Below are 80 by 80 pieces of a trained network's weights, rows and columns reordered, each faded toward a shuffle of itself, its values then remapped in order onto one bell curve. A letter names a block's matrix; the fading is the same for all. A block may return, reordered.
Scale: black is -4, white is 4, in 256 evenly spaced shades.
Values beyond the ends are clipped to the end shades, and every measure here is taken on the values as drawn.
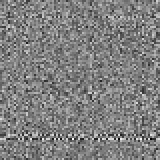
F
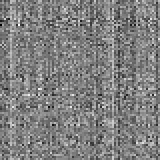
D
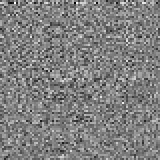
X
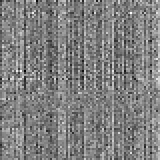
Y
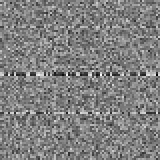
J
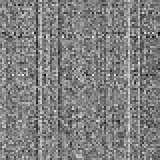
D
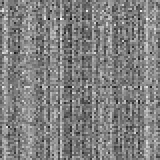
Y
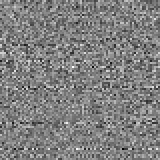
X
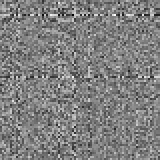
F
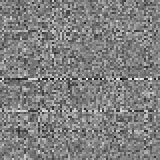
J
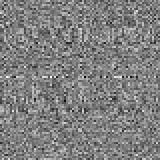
X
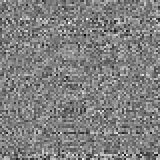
X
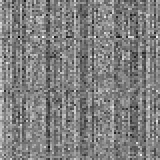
Y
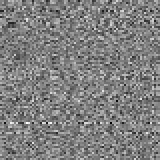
X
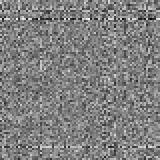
J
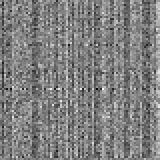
Y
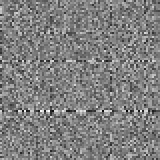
F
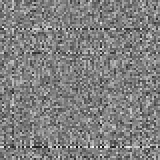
J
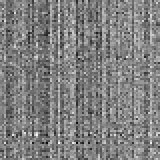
Y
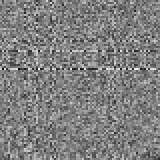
F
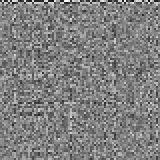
J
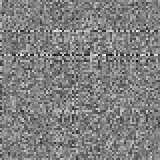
J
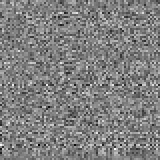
X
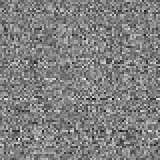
X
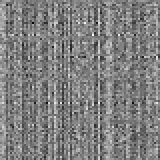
Y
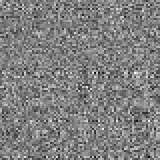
X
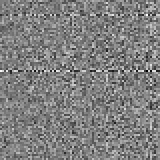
F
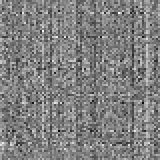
D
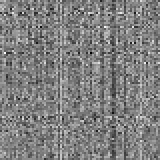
D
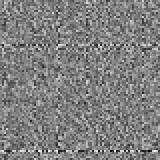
F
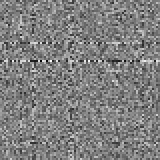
F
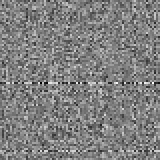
F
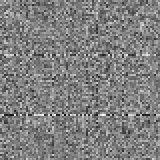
F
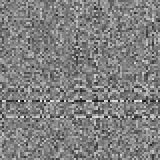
J
